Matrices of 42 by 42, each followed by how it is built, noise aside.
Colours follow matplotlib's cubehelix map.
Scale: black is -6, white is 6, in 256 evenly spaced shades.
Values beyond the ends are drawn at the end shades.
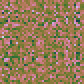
low rank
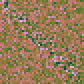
banded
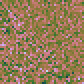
lower triangular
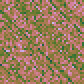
Toeplitz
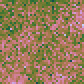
smooth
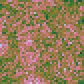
smooth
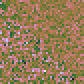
lower triangular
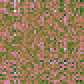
low rank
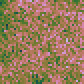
smooth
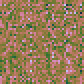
low rank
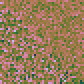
lower triangular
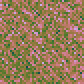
Toeplitz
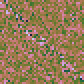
banded
